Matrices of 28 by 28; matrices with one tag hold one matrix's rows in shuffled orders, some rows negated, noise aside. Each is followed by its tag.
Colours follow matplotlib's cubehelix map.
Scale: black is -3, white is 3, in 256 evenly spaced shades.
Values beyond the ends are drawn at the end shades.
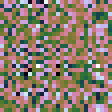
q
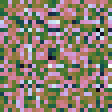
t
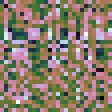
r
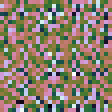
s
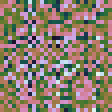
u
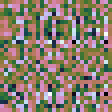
s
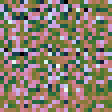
r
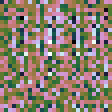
s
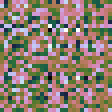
r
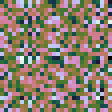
t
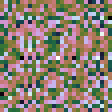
t
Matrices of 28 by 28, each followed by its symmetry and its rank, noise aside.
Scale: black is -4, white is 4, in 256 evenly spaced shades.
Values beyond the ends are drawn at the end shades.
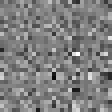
antisymmetric, rank four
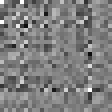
symmetric, rank four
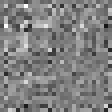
symmetric, rank four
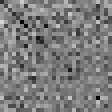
symmetric, rank six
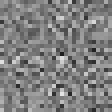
no symmetry, rank four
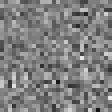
antisymmetric, rank eight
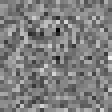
no symmetry, rank eight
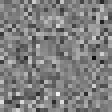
antisymmetric, rank eight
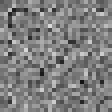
symmetric, rank eight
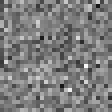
no symmetry, rank eight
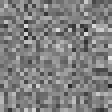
no symmetry, rank six
